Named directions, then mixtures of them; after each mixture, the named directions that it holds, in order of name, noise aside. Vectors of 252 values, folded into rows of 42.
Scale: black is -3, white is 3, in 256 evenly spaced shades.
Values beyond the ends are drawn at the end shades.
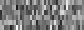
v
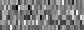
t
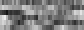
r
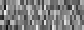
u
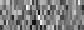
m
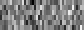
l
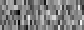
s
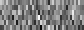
m, t.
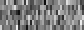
s, v.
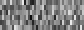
l, u.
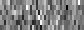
m.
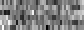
r, s, v.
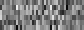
v.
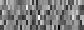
m, t.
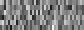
m, u, v.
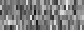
v.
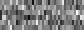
l, r, t.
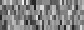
l.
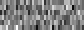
u, v.
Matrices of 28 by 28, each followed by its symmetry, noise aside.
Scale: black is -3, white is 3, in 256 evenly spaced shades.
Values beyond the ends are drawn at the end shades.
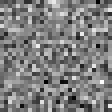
mirrored left to right.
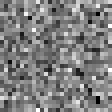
mirrored top to bottom.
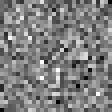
symmetric.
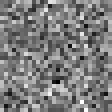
mirrored left to right.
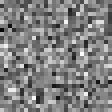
same after a half turn.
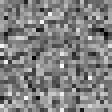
mirrored left to right.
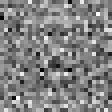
mirrored left to right.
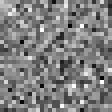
symmetric.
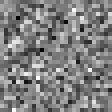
symmetric.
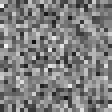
same after a half turn.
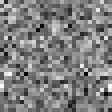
mirrored left to right.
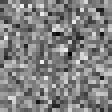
symmetric across the other diagonal.
